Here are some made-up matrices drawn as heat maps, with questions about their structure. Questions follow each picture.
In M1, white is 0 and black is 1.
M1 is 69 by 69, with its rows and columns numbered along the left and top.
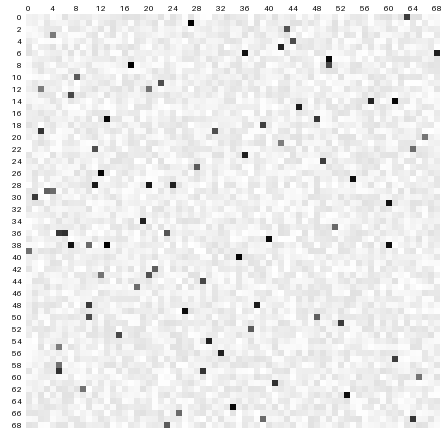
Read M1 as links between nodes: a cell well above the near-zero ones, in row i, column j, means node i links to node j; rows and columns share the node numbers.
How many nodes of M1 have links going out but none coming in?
7
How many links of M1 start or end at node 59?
2
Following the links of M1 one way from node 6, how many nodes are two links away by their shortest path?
2
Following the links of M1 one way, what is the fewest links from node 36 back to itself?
2
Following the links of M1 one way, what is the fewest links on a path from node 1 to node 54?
2
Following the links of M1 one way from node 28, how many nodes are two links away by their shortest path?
3
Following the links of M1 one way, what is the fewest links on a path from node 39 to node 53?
3
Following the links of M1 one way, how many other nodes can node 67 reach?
8
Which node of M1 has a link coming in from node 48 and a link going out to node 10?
node 38
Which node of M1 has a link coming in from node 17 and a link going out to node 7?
node 13
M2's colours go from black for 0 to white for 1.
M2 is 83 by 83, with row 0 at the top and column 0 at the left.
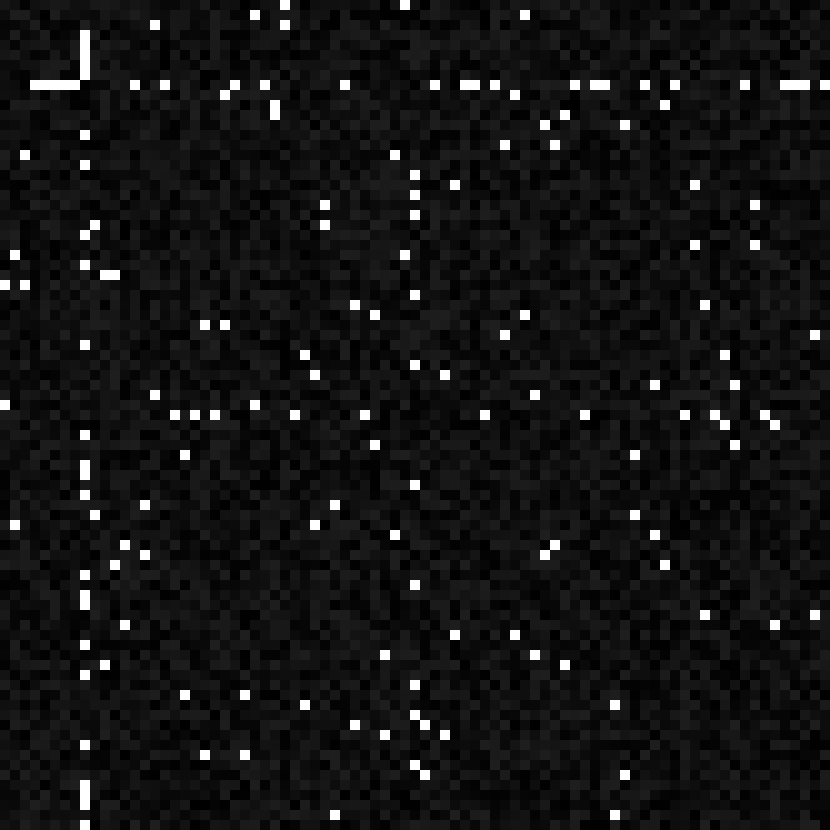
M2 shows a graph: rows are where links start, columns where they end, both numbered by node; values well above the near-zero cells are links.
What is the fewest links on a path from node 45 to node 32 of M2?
5
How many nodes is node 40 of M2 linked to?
2
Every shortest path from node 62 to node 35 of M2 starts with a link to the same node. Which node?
node 77
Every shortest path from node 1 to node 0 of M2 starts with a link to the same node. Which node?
node 25
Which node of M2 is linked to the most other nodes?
node 8
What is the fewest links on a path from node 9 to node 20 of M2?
3
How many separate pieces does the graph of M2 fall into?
6
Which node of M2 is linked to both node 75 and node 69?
node 24
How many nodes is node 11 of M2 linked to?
2
